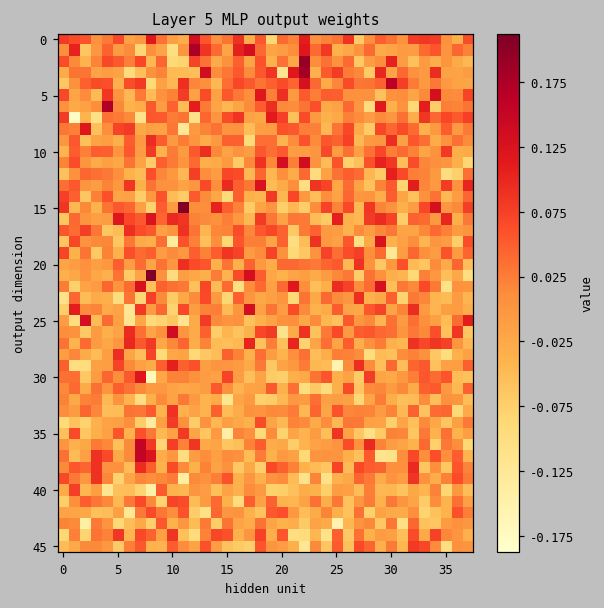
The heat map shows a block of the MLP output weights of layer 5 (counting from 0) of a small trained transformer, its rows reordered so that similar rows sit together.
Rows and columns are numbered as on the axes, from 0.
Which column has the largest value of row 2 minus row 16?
22
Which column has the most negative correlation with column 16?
10
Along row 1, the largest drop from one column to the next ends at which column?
2
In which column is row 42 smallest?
6
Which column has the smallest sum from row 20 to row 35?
20
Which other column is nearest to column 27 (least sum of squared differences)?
36
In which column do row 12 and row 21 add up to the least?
35
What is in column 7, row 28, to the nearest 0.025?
-0.05
